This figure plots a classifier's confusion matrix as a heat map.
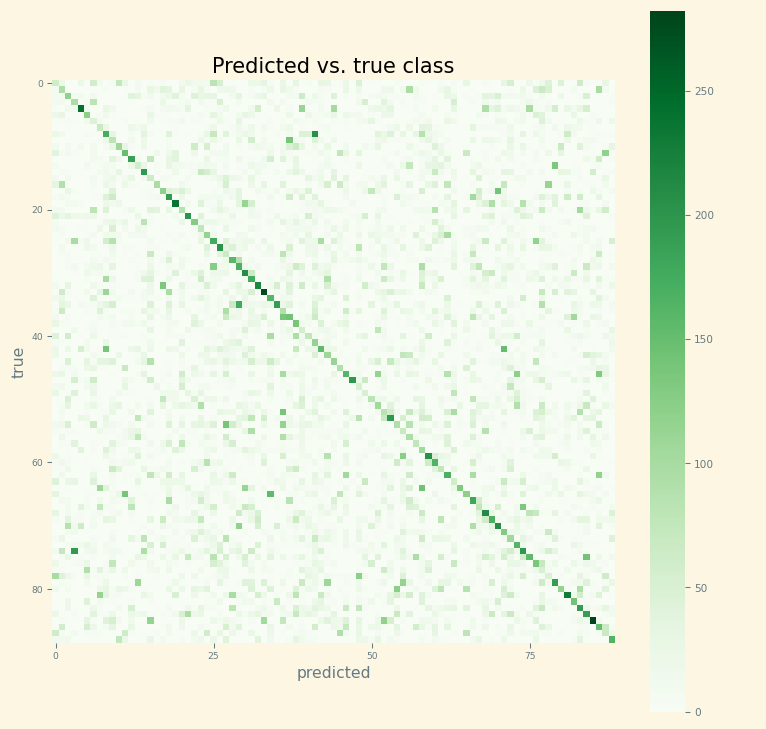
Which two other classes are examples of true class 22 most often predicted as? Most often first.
14, 60
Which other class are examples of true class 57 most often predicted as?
20
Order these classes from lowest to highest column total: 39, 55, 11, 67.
11, 67, 55, 39
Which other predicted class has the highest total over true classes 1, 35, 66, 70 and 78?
29
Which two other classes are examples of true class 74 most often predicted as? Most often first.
3, 14
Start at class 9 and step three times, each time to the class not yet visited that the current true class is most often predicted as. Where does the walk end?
27
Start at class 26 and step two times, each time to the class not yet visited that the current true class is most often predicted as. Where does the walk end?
72
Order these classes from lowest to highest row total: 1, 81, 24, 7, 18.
7, 24, 1, 18, 81
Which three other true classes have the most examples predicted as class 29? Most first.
35, 70, 28
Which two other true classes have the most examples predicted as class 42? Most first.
25, 81
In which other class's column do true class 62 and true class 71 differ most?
86
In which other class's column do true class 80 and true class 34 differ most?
54
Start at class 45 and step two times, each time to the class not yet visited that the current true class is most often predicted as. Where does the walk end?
87
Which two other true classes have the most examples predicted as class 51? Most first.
46, 39
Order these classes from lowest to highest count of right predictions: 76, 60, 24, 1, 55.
55, 1, 24, 76, 60
